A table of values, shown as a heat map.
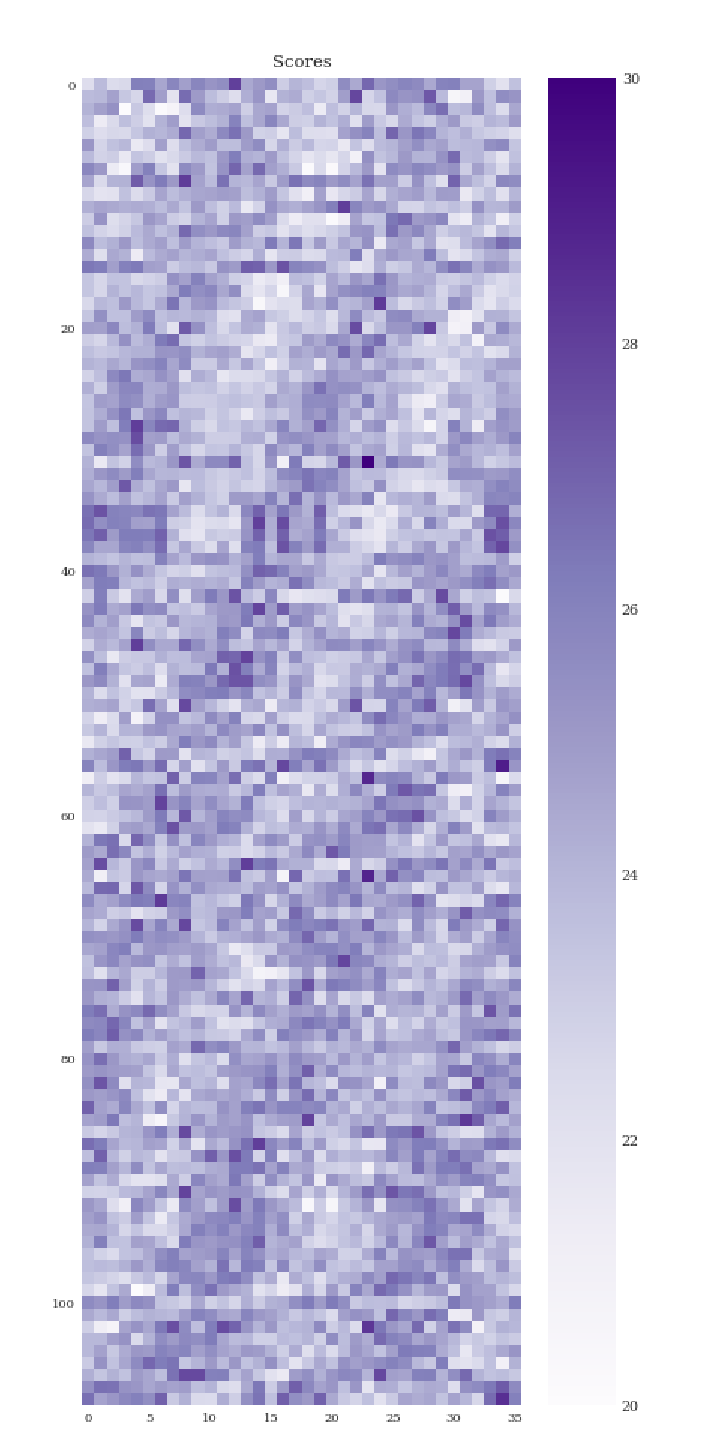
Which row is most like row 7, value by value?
92
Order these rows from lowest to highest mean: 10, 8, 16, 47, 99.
16, 99, 10, 47, 8
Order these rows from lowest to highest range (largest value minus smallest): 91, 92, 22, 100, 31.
100, 22, 91, 92, 31
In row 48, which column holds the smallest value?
34
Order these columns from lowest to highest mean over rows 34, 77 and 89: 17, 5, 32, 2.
5, 32, 2, 17
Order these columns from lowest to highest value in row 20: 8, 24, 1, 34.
24, 1, 34, 8
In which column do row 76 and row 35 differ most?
23
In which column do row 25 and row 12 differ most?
19
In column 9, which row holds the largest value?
106
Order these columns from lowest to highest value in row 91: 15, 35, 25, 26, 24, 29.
15, 29, 35, 24, 26, 25
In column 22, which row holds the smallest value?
6
